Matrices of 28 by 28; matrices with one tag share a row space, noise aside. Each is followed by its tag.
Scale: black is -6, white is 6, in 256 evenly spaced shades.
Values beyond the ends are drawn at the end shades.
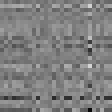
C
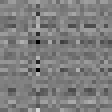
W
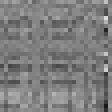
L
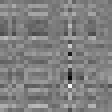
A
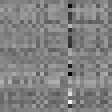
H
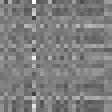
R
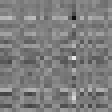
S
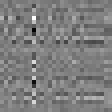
R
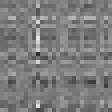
W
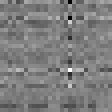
A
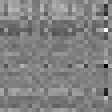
L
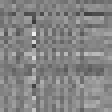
R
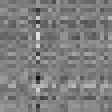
W
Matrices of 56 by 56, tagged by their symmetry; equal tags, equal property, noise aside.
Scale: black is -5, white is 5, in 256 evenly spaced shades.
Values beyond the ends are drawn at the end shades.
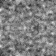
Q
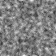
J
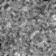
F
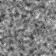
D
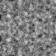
Q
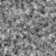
D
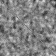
D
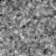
D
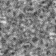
J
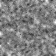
J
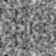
Q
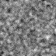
D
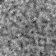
F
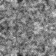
Q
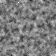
J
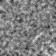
F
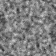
J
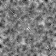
F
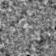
F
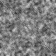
J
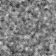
D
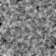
D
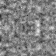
Q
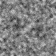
J
